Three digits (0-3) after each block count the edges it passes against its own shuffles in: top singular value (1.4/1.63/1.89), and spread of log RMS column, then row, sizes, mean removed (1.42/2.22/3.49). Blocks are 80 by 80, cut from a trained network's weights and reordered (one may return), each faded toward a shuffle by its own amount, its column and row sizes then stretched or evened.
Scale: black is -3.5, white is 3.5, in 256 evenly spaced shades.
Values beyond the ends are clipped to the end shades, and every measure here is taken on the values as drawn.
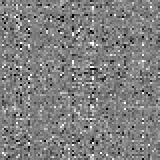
1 2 1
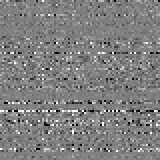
2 0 3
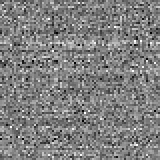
2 1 1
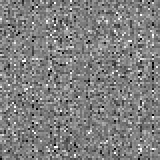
0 2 0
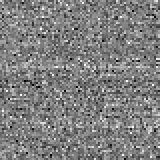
1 0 1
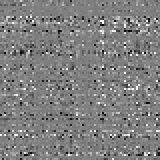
0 2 3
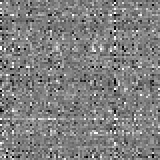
2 2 2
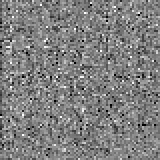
0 1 1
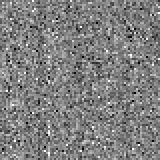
0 1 0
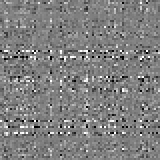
3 2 3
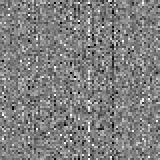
1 2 0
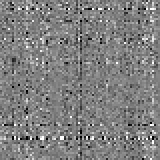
2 2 2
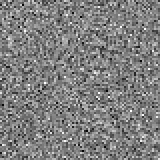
2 0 0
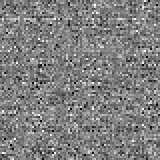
1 1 1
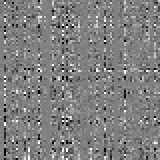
2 3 2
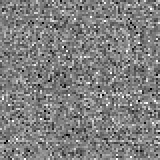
0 0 0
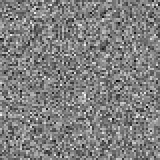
3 0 0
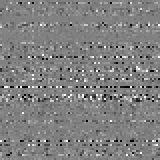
2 1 3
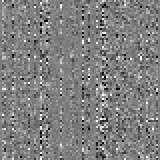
1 3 1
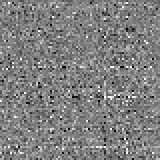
0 1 2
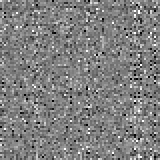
1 2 0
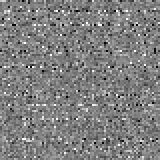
0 0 2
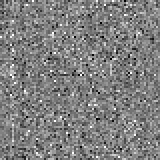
0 1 1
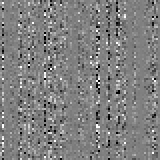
0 3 0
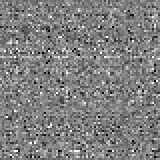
1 1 2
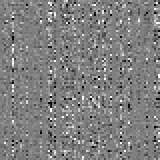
0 3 1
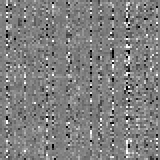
2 3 0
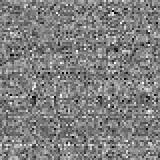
2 1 1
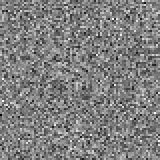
2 0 0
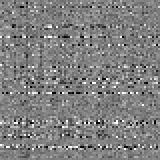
2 0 3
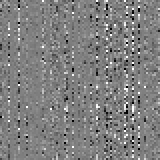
1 3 0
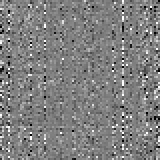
1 3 0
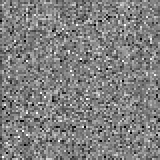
0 0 1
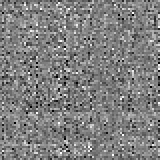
2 2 0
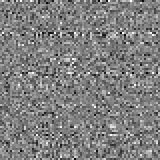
3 1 2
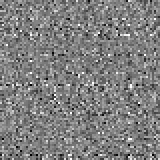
2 1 2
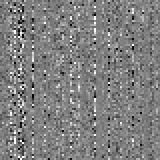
1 3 0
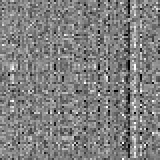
3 2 1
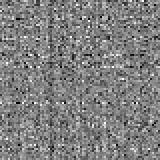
2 0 2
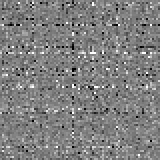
1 2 2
